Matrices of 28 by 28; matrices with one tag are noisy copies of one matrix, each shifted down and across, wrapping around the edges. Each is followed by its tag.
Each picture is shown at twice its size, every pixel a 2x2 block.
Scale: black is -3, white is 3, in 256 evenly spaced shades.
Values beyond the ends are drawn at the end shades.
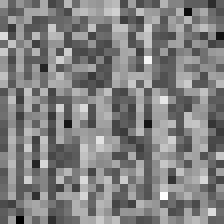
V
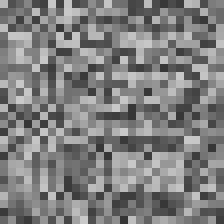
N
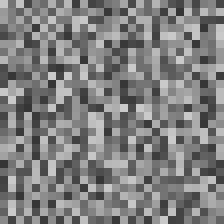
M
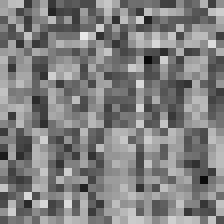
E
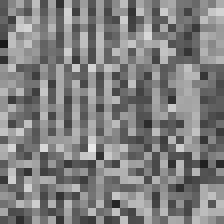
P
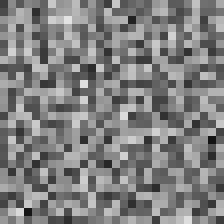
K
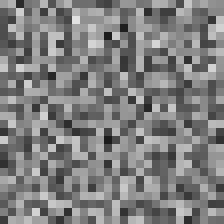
K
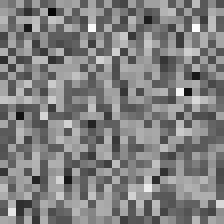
M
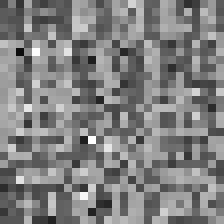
E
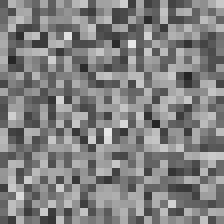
K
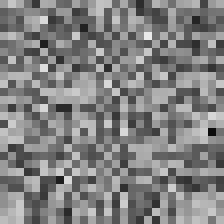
N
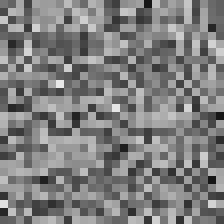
N
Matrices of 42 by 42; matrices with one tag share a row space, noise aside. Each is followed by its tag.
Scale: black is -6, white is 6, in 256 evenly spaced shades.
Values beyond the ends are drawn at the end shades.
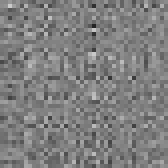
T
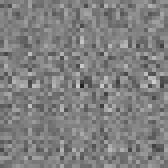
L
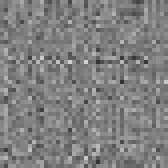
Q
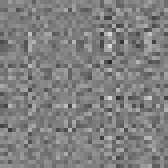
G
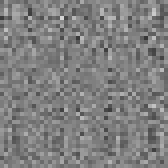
L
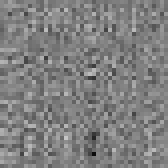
T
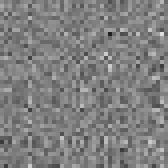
L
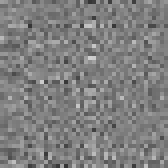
T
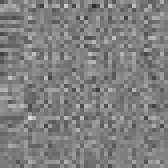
T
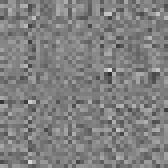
G
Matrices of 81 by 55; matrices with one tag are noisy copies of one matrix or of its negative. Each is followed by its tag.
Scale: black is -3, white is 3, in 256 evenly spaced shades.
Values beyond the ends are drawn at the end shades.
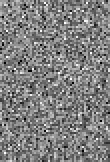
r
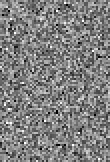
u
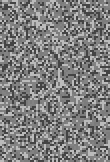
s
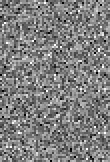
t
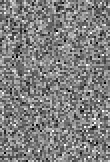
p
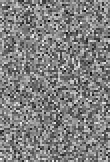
s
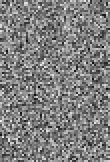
p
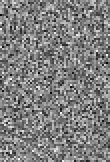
u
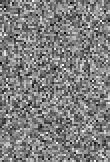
t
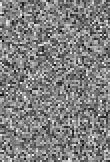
u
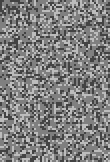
r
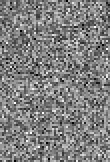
r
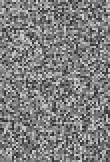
r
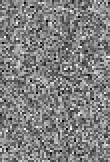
p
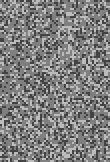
p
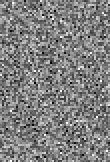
u
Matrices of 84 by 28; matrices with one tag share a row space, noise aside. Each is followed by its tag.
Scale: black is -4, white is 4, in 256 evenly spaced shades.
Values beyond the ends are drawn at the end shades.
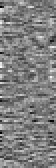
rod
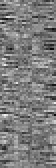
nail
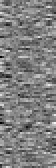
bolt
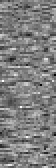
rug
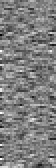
rod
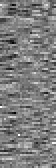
rug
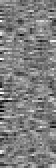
rod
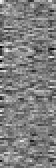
rod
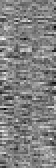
nail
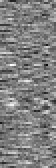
rug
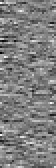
rod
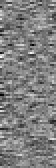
rod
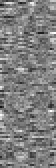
rod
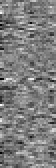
rod
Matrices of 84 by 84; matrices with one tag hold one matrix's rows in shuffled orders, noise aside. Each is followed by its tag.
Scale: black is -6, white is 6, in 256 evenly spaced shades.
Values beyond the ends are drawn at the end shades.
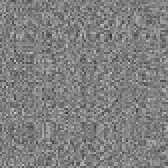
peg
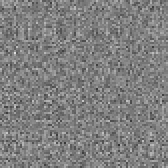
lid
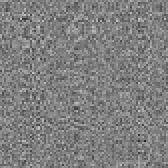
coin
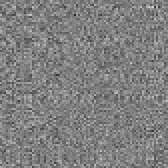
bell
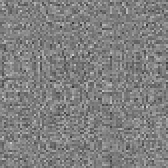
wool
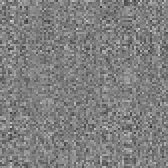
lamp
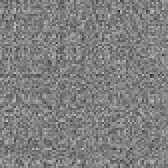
lid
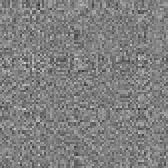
coin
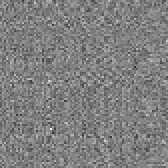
peg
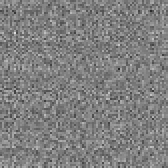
lid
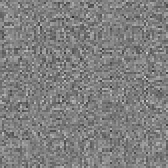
wool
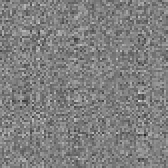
coin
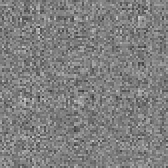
coin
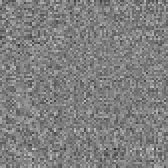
bell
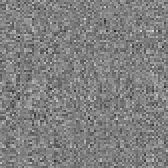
bell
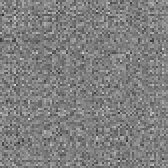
lid
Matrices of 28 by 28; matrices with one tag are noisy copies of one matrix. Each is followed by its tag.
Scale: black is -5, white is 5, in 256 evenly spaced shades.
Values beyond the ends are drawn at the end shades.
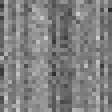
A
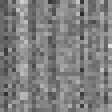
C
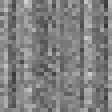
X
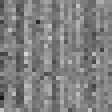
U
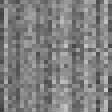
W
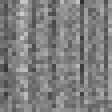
C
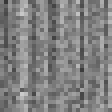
C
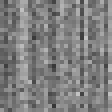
C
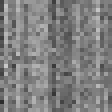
A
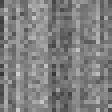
A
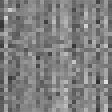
W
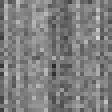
A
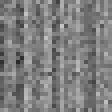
U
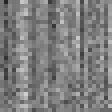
C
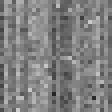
A
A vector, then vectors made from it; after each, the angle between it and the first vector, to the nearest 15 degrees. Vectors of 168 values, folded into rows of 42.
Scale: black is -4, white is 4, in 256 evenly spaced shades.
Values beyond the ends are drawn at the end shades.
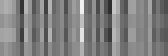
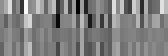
75 degrees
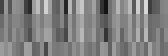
75 degrees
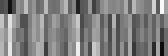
90 degrees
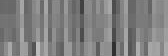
135 degrees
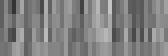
135 degrees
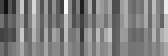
150 degrees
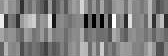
60 degrees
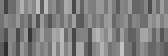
105 degrees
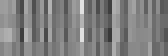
15 degrees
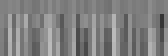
75 degrees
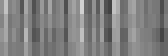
30 degrees
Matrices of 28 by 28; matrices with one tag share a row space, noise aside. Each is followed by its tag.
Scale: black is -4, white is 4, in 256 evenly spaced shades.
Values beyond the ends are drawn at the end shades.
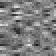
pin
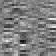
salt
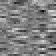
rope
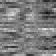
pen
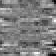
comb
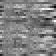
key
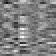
salt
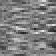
rope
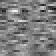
rope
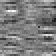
pen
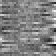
comb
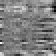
key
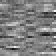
pen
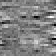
comb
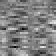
rope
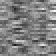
rope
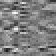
salt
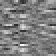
salt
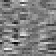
salt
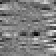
comb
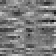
pen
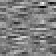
rope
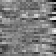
comb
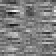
pen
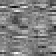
rope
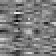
pin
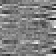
comb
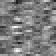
pin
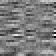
pen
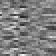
salt
